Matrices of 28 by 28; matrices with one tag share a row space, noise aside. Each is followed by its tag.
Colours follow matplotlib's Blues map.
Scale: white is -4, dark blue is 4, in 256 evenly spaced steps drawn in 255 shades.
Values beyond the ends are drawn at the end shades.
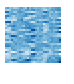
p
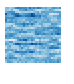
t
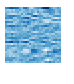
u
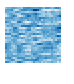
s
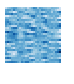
p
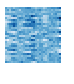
p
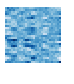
p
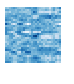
s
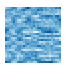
s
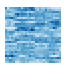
t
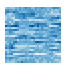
t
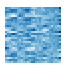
p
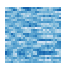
s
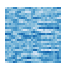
s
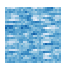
u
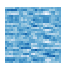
u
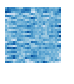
p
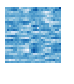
u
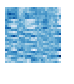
p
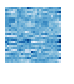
p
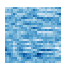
s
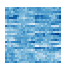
t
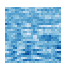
s
